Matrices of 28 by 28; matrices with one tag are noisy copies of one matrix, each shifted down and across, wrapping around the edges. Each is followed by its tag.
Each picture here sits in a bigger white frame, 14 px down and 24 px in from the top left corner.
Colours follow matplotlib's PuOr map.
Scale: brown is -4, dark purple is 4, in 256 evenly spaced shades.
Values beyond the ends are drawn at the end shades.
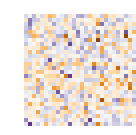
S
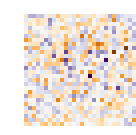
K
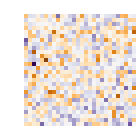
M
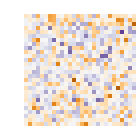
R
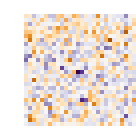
R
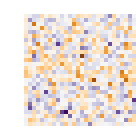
R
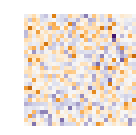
M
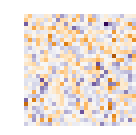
S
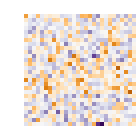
R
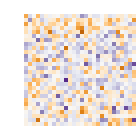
R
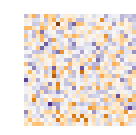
S
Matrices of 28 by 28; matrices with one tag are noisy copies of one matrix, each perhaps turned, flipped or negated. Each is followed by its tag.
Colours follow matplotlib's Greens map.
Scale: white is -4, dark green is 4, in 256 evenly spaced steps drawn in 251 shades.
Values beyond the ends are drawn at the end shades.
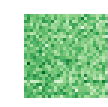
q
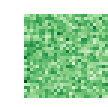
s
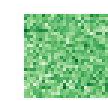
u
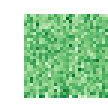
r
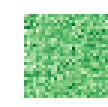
s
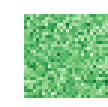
u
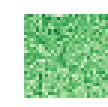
q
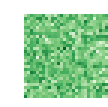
s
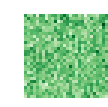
r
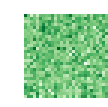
s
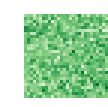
u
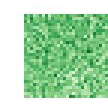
q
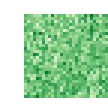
u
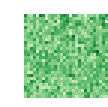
r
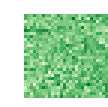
u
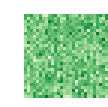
r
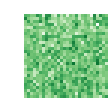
s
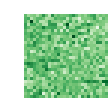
u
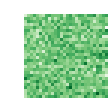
r
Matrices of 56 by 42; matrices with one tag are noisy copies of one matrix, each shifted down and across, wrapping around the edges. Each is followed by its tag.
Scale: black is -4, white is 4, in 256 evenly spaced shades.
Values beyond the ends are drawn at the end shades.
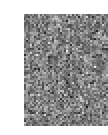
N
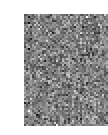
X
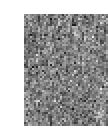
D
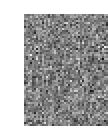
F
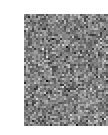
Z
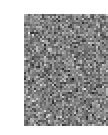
Z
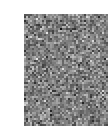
Z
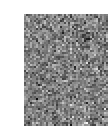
X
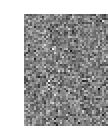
Z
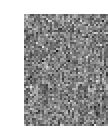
N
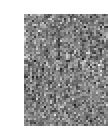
D
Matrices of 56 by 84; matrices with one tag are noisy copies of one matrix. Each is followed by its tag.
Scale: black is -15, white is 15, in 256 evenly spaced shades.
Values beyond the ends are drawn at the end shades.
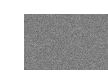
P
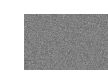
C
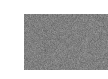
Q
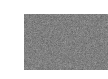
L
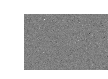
P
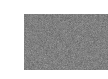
Q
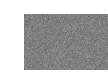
Q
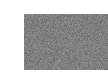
P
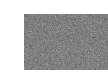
Q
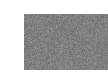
L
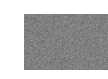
P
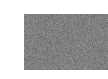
C
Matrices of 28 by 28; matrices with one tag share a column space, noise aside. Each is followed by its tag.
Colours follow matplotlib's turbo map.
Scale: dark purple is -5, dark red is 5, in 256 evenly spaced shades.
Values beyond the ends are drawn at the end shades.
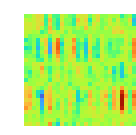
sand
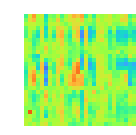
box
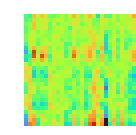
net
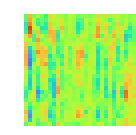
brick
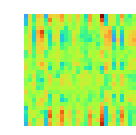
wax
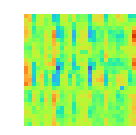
box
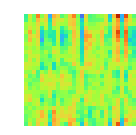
wax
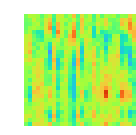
brick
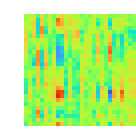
brick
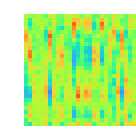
brick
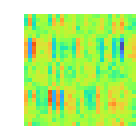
sand
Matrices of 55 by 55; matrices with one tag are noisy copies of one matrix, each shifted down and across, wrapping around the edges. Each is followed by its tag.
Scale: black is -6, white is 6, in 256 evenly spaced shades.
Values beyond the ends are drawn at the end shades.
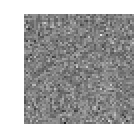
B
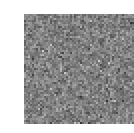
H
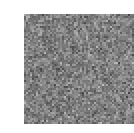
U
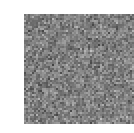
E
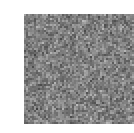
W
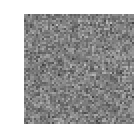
U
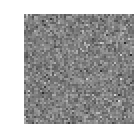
U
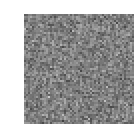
H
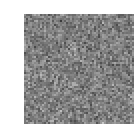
H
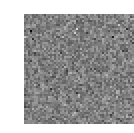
H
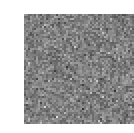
H
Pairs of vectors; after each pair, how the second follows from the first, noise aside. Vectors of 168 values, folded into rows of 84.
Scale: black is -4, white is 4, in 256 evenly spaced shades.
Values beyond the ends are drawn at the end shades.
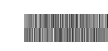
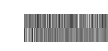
reversed, partly zeroed.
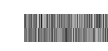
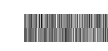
copied.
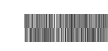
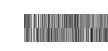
wrapped around.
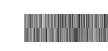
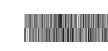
wrapped around.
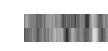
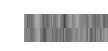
reversed, shrunk.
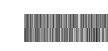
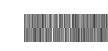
reversed, partly zeroed.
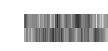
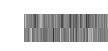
reversed, partly zeroed.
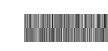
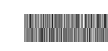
copied.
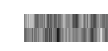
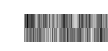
negated.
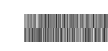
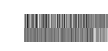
reversed, partly zeroed.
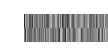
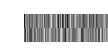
copied.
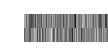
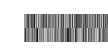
wrapped around.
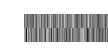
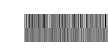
reversed, partly zeroed.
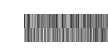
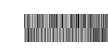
copied.
